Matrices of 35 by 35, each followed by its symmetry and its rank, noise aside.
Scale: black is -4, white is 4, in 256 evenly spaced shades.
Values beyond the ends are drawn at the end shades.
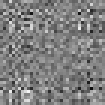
no symmetry, rank three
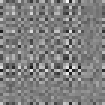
symmetric, rank one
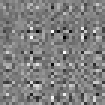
antisymmetric, rank two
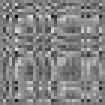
symmetric, rank two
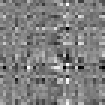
antisymmetric, rank two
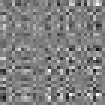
antisymmetric, rank two
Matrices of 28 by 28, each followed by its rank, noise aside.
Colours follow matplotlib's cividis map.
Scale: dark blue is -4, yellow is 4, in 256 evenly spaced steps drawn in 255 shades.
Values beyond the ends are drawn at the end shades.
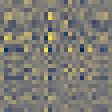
three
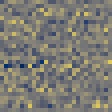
six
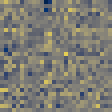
six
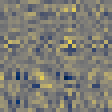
four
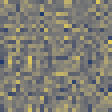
six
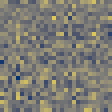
six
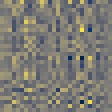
three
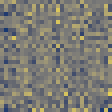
six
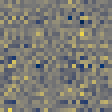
four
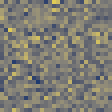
six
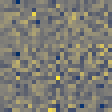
six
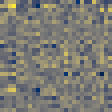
four
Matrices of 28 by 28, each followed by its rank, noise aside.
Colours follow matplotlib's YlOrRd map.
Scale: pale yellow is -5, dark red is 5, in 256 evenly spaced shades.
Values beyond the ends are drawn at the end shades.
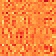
five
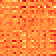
two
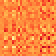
two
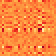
one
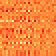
two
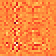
two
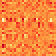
two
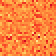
five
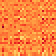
three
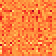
four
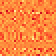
four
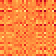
one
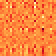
two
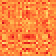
two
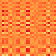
one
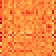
two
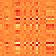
one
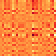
one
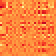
three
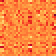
three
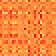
two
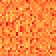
five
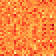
five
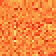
four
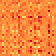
three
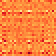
two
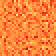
five
